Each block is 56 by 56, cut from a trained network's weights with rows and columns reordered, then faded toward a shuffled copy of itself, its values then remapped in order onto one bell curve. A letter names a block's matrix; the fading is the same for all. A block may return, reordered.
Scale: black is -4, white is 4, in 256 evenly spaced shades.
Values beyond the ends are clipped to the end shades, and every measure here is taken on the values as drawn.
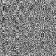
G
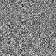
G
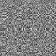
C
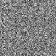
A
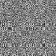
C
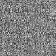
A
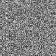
A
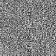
A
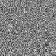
G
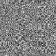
G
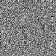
A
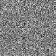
A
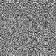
C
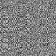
C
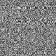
C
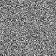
C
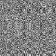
C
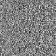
A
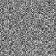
G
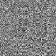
C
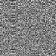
C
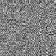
G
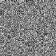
C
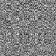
C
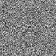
C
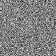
C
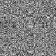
G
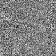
A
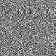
G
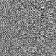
G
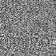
C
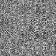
A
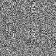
A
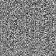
A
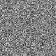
C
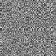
C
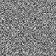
G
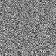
G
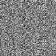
A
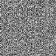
A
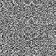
G
